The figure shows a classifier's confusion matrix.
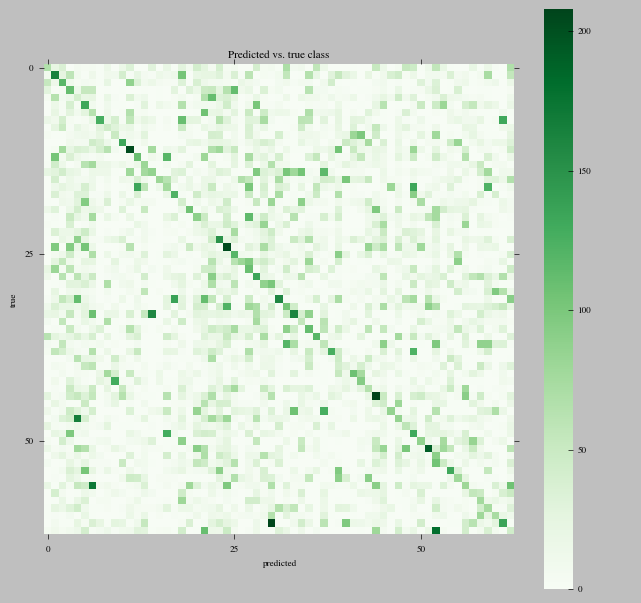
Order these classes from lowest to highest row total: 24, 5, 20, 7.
5, 20, 7, 24
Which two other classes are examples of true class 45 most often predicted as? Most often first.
47, 21
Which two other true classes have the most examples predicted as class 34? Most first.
14, 18
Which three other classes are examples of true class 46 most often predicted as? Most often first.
37, 33, 20
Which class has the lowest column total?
15
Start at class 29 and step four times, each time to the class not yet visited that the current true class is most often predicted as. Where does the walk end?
18
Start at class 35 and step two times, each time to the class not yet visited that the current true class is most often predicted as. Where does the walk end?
24
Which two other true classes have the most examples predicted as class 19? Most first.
56, 24
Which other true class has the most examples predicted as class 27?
20
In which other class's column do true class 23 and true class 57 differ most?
4
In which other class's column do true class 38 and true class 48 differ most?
49
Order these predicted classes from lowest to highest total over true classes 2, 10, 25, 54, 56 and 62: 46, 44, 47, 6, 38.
46, 38, 47, 44, 6
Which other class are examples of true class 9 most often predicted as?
42
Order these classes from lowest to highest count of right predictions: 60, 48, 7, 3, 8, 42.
8, 48, 60, 42, 3, 7
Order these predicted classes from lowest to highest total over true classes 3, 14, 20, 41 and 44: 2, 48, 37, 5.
48, 2, 5, 37
